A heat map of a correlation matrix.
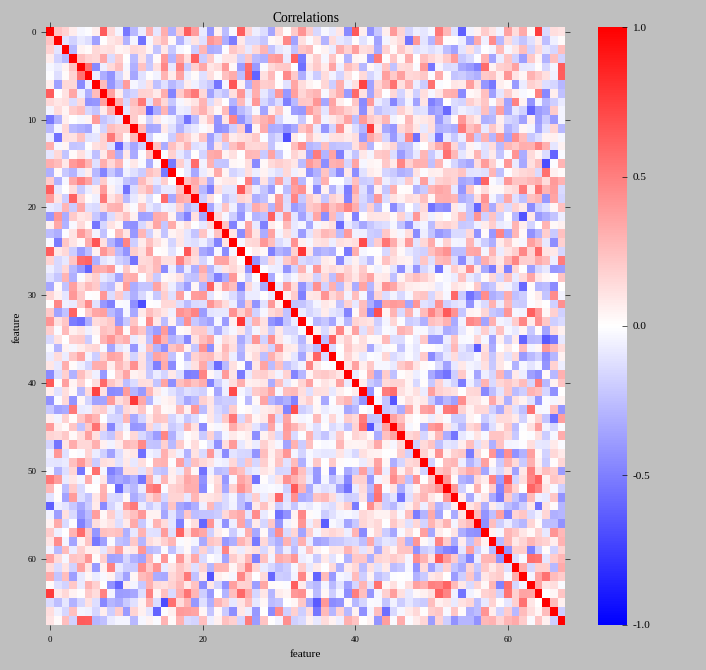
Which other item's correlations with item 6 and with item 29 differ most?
21
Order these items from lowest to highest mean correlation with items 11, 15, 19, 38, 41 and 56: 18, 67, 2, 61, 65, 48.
65, 61, 67, 18, 2, 48
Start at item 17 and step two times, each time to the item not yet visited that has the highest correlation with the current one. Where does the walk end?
4
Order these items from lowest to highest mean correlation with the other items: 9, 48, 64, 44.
9, 48, 44, 64
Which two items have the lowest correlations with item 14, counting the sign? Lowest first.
66, 38
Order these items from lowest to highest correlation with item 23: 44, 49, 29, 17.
49, 17, 44, 29
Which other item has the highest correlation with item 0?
64
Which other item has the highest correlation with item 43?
32
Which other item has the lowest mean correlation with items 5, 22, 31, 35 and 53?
11
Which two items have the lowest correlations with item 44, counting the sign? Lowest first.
66, 11
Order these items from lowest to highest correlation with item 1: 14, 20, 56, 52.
20, 52, 14, 56
